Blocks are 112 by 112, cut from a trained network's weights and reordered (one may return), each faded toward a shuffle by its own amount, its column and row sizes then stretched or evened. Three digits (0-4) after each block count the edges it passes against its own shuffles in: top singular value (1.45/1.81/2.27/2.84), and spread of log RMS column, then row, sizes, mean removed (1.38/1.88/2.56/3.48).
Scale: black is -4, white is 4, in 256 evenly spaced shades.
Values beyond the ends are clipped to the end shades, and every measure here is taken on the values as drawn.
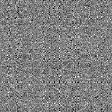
3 3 1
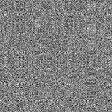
3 0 2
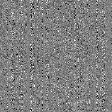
0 4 1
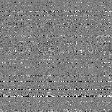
3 2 4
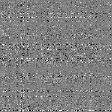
1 3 4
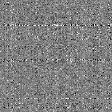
1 2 3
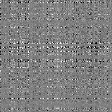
3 3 4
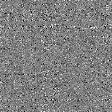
0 2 3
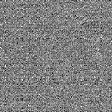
3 2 1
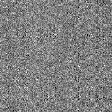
2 2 1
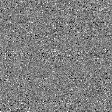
0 1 2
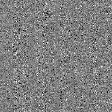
1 3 0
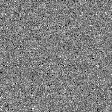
1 1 1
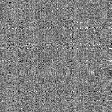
2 2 2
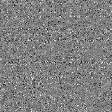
2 1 2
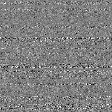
0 0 4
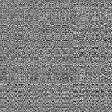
4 2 3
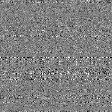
1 1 4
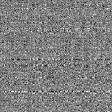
3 0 3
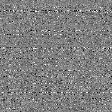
1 1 4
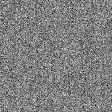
1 1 0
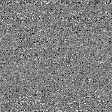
0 0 3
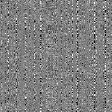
3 4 0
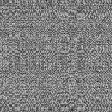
4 0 0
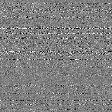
2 0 4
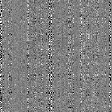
2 4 1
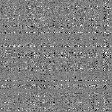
0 3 4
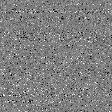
0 0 3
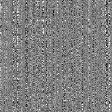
3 4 0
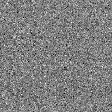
1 1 0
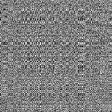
4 3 2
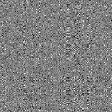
3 3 1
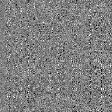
2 3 0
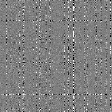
3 4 2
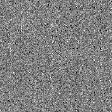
0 2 1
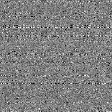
3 0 3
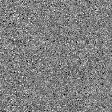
1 1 1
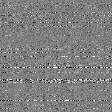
2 0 4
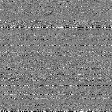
3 0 4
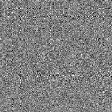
2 2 2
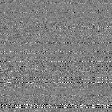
3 1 4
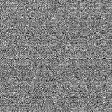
3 0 2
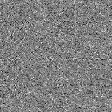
2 0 1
